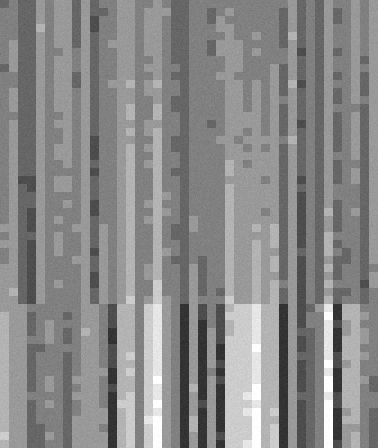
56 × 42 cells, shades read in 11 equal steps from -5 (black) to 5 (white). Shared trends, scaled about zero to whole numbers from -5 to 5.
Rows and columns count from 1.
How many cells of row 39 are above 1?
13
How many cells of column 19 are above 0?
23
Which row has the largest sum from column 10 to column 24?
53
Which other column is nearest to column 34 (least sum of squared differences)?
4
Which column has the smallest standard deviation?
16
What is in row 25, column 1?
0
